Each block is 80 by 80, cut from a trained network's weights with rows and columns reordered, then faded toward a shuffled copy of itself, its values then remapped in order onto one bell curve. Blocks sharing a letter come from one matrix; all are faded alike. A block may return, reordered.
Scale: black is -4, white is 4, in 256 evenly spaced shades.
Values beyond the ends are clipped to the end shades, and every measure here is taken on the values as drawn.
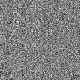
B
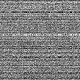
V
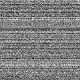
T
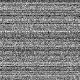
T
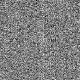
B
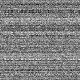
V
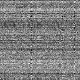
T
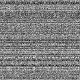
V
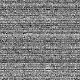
T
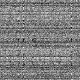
T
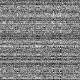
T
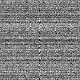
T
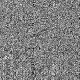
B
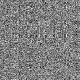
B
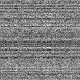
V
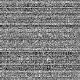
T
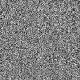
B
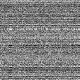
V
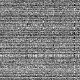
T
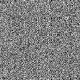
B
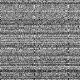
T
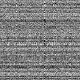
T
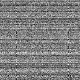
T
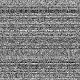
V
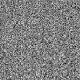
B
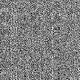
B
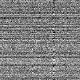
T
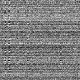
T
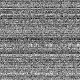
V
